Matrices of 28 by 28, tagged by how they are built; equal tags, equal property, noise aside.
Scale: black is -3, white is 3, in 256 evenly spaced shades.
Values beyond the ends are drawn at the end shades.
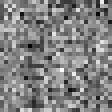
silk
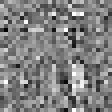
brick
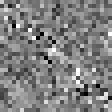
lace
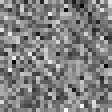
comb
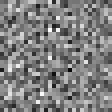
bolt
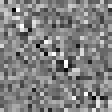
lace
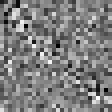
lace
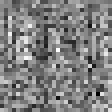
silk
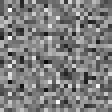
bolt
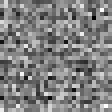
silk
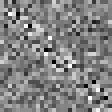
lace
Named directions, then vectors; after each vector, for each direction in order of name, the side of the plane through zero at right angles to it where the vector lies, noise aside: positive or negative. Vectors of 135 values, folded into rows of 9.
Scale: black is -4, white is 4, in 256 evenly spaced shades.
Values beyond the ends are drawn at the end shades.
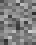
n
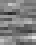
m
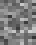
negative, positive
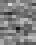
positive, positive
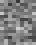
negative, negative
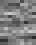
negative, positive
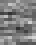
positive, positive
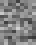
negative, negative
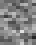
negative, positive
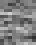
negative, negative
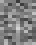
negative, negative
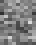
positive, positive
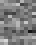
positive, negative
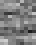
positive, negative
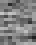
negative, negative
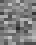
positive, positive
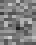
positive, positive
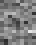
negative, positive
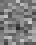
positive, positive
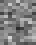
positive, positive
